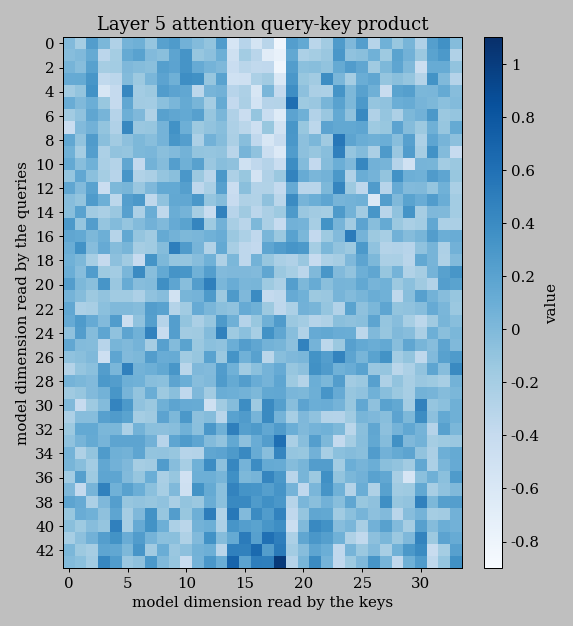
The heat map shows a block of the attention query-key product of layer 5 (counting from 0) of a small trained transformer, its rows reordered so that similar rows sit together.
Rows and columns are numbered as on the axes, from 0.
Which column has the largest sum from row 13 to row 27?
9
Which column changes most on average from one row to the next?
22
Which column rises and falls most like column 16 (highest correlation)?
14
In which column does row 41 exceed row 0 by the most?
18
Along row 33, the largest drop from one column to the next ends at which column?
19
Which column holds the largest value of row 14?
13
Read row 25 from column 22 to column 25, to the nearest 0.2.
-0.4 -0.2 0.2 0.2
